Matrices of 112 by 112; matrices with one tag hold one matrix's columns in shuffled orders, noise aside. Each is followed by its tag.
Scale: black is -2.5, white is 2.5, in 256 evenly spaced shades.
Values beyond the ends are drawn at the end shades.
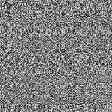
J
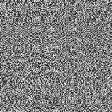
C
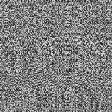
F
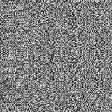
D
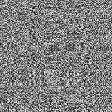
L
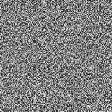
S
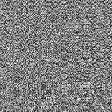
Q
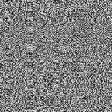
C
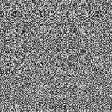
J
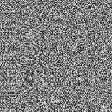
L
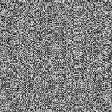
D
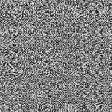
J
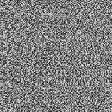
L
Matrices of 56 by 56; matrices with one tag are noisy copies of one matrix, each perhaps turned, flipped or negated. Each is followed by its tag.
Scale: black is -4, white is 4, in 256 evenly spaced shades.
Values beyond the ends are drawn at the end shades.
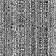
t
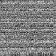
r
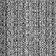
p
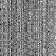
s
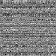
r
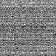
p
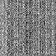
p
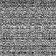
p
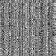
r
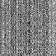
p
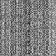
p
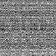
p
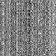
p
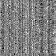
r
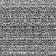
p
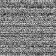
r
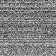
s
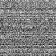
s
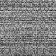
s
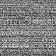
t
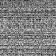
s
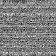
r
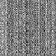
p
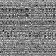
t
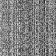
s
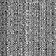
p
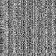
r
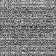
p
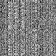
t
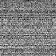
s
